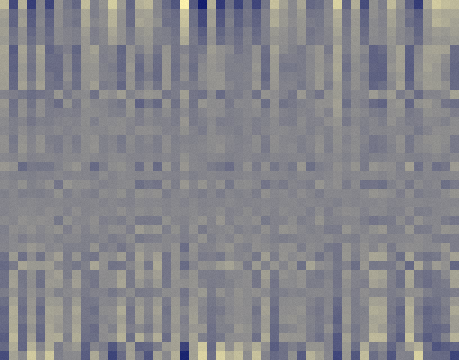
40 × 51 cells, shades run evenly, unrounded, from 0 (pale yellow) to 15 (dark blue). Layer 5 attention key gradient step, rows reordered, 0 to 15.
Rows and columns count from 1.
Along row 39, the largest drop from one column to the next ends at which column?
22
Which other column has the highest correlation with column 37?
12
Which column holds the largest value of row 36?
38
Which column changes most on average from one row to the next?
51
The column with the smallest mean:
21
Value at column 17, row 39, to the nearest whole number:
10
